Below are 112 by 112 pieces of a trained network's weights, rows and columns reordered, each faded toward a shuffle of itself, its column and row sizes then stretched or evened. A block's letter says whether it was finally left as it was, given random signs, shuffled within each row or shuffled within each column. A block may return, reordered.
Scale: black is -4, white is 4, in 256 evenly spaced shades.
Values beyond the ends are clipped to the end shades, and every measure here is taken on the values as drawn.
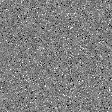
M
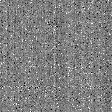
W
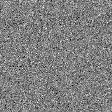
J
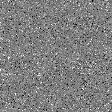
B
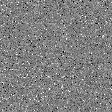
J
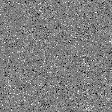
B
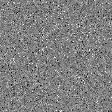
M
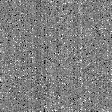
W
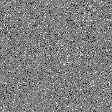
B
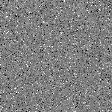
M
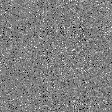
B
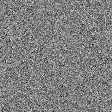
M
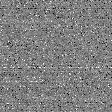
J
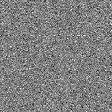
W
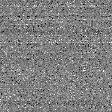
W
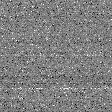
J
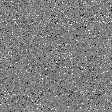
J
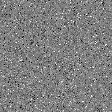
M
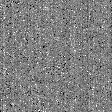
M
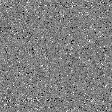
B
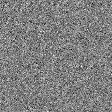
J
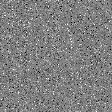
M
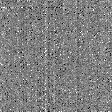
W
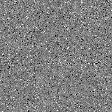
B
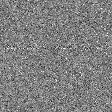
J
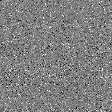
B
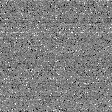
J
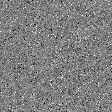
M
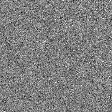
B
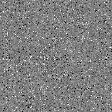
B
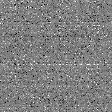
W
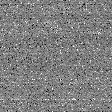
J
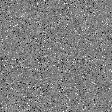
B
